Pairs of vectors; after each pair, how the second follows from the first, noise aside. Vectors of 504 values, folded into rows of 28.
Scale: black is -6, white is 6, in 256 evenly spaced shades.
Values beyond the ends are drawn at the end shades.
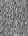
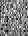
wrapped around, negated, scaled up.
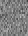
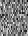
scaled up.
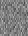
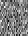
wrapped around, negated, scaled up.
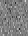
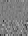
wrapped around, partly zeroed.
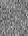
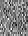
wrapped around, negated, scaled up.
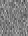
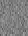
reversed, negated, shrunk.
